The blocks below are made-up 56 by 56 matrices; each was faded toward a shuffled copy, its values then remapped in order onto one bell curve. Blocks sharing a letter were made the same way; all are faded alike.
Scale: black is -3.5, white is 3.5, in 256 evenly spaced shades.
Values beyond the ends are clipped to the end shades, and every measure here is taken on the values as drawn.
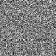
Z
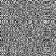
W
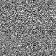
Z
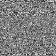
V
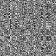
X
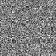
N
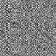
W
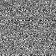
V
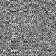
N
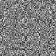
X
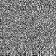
N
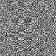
W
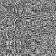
W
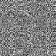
W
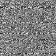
V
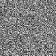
Z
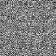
W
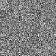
N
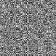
X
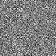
Z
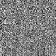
Z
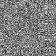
Z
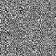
X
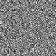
N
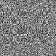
N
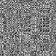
W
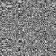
X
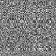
W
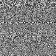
V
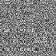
N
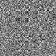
N
